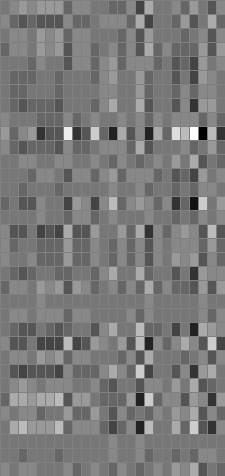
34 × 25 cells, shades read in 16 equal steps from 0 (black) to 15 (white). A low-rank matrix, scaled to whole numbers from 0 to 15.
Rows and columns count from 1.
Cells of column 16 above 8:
11
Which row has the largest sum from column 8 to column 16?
27
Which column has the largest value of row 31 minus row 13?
22
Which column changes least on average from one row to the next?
19
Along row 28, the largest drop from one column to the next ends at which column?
23
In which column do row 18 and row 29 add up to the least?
16
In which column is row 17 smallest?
17
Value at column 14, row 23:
7
